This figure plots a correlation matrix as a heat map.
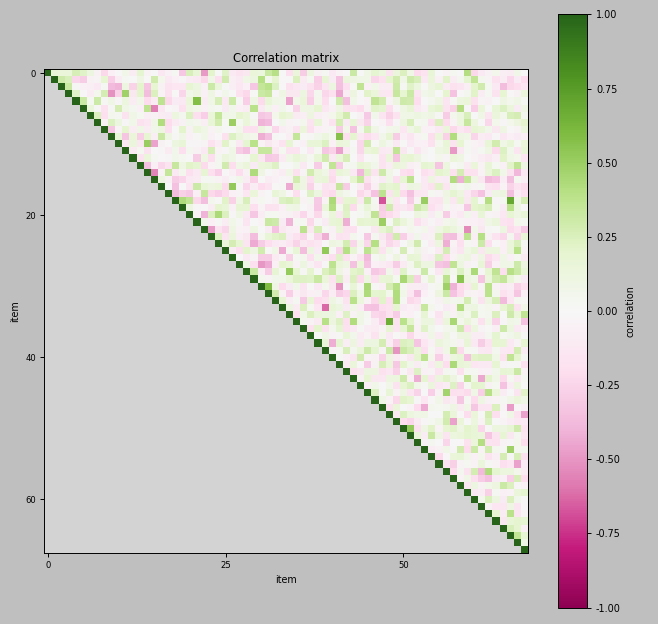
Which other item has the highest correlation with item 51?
50
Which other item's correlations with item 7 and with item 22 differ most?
59
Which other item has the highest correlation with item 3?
11
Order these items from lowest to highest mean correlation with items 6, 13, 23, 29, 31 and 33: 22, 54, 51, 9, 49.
22, 9, 51, 54, 49
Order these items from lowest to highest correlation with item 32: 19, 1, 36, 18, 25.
36, 19, 18, 25, 1
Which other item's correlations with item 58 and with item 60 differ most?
5
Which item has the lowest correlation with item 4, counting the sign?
34
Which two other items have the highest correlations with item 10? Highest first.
14, 29
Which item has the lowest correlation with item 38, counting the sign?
40
